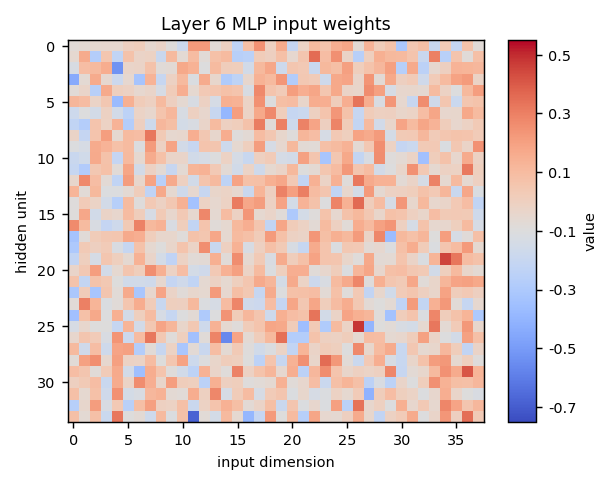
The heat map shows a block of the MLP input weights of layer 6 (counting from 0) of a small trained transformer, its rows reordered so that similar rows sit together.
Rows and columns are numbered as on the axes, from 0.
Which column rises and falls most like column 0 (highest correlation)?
29
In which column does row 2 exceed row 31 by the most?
27
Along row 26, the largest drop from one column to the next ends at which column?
14
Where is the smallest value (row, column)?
33, 11
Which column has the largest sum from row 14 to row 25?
26
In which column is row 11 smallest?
1
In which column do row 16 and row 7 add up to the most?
19
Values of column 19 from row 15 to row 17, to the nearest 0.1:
-0.1 0.2 0.1
